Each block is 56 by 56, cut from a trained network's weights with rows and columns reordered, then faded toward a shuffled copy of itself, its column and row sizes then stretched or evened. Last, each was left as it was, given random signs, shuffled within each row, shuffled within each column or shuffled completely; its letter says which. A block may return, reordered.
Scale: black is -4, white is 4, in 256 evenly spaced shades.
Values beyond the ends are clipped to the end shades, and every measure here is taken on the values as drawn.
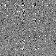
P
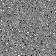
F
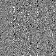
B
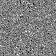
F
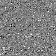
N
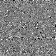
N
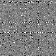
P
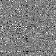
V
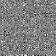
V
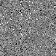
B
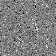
B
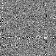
P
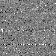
N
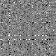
V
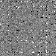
P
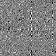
V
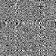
V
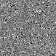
N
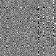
V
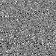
N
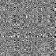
V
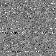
N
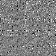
P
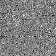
N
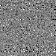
P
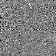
P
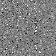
B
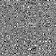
V
